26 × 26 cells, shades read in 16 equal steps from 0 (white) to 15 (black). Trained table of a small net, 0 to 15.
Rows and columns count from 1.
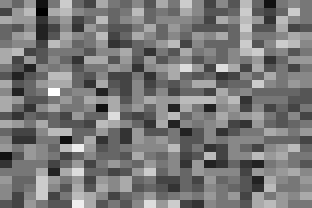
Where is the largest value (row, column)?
2, 4
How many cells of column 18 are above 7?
13
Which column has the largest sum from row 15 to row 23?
16
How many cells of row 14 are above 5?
22
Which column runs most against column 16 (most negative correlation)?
23
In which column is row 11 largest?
8
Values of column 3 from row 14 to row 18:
12 9 8 11 12
